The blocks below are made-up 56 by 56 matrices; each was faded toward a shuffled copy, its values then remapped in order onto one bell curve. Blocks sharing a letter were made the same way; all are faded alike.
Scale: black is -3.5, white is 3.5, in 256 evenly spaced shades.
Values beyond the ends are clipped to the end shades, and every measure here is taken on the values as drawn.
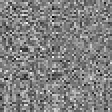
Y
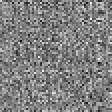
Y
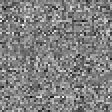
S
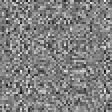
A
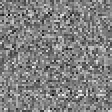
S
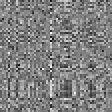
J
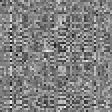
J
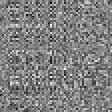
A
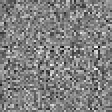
Y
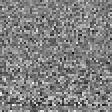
S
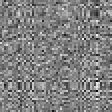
J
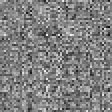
A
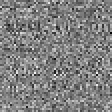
Y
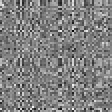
J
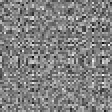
A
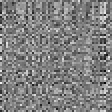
J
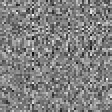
A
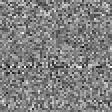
S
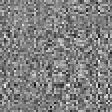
A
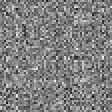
A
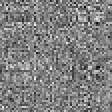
Y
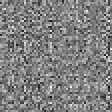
A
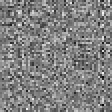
A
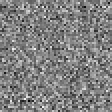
S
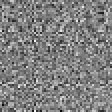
Y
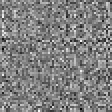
A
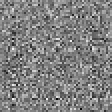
Y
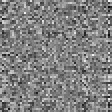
A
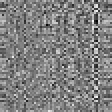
J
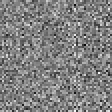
Y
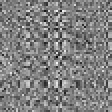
J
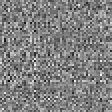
Y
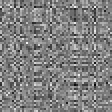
J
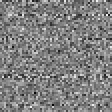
S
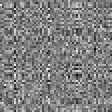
J
